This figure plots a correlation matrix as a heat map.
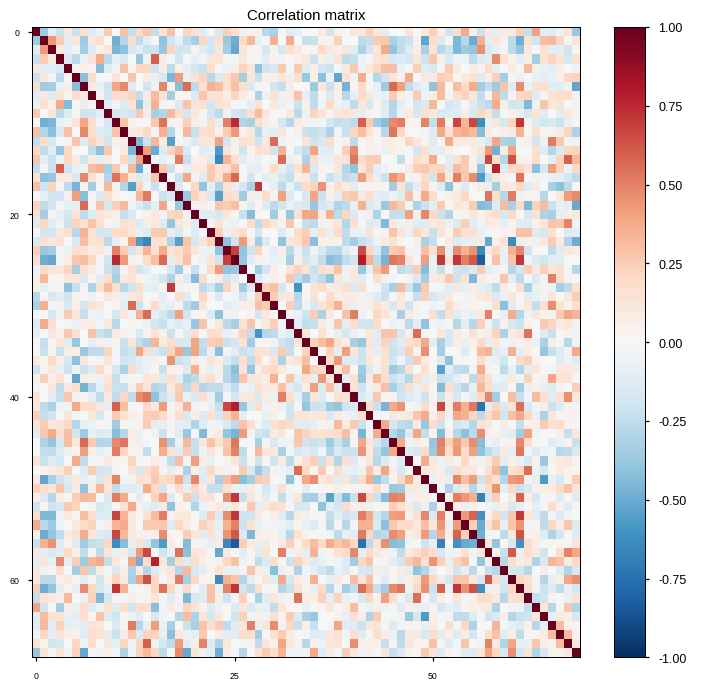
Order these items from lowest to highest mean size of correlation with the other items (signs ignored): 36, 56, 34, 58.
36, 34, 58, 56
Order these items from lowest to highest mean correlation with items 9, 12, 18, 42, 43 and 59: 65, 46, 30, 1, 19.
19, 46, 1, 30, 65
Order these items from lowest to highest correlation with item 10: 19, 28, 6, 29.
29, 28, 19, 6
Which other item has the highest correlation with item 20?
49
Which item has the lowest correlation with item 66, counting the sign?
17
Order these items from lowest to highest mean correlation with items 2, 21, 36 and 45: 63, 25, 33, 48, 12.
25, 12, 63, 48, 33
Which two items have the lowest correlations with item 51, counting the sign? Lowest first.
56, 37
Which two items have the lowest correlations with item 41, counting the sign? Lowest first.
56, 44
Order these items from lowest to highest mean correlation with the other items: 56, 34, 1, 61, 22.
56, 1, 34, 22, 61
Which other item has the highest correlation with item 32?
1
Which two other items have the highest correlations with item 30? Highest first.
12, 65
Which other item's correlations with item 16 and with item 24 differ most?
23
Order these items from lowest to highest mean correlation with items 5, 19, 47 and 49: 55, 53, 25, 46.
46, 53, 55, 25
